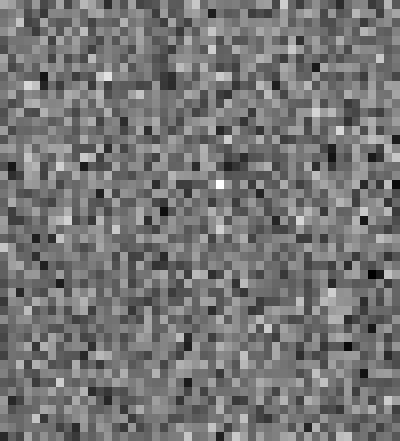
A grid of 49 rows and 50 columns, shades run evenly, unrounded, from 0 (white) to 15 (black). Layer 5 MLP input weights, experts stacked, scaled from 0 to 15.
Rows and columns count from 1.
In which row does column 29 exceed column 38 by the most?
25
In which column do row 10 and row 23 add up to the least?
4
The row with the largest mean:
32
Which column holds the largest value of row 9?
6
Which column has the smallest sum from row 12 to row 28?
9
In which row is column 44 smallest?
49
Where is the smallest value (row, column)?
21, 28
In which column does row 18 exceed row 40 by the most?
31
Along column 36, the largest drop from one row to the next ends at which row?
8
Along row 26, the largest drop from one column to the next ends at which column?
15
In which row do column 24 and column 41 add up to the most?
39
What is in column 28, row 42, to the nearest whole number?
12
